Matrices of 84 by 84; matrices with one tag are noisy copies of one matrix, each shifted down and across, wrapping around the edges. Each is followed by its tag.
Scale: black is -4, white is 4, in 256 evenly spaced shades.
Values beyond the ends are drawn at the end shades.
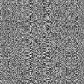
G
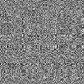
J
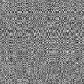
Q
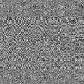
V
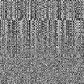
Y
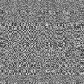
V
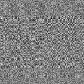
V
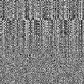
Y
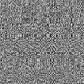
J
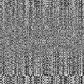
Y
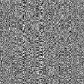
G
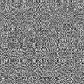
J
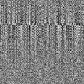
Y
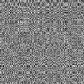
Q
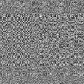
V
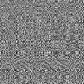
J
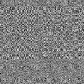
V
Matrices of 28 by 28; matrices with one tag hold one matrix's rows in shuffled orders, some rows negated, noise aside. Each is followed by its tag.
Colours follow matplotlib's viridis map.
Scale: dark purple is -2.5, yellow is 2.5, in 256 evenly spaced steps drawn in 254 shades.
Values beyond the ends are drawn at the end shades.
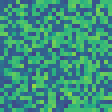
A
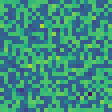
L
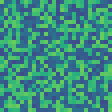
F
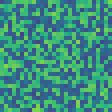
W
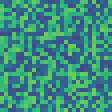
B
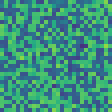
L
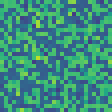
F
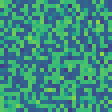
W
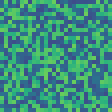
F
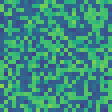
F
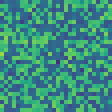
F
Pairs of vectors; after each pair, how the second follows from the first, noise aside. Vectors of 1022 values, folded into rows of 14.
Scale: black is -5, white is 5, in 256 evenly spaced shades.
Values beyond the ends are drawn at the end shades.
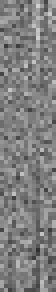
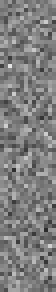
shuffled.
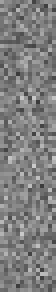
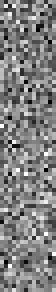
wrapped around, negated, scaled up.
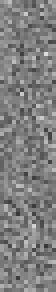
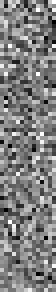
wrapped around, negated, scaled up.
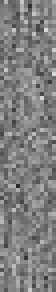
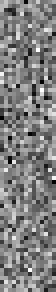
wrapped around, negated, scaled up.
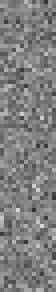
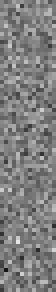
wrapped around, negated.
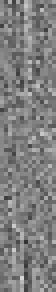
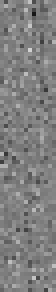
reversed, negated, partly zeroed.
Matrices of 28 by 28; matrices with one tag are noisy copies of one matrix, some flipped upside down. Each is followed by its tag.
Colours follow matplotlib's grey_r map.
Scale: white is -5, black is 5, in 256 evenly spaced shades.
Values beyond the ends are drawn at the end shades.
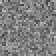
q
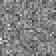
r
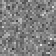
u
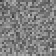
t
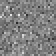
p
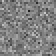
u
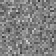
t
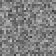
u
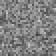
q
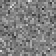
p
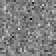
u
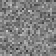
r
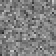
p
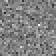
q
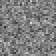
p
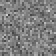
r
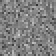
t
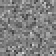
p
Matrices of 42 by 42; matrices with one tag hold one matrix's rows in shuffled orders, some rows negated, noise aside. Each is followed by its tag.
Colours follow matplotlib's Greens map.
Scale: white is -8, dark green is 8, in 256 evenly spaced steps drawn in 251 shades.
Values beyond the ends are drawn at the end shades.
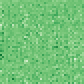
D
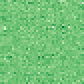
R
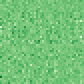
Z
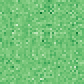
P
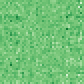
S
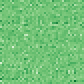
D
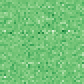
R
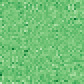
D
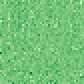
Z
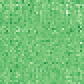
S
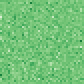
Z
